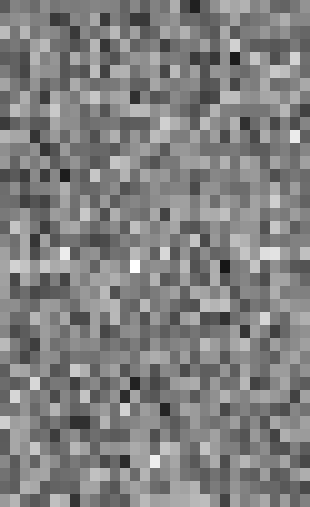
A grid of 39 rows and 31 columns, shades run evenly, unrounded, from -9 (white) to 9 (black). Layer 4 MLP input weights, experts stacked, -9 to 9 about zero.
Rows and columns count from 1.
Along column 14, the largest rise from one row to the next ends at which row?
22
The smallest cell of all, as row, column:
21, 14
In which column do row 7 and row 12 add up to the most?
5
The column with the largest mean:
11
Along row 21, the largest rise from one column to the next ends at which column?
23
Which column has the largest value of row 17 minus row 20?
17
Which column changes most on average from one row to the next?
28
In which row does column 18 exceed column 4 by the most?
25
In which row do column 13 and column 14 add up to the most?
2
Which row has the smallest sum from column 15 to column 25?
39
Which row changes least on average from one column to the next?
12
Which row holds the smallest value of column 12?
13
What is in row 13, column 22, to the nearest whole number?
0
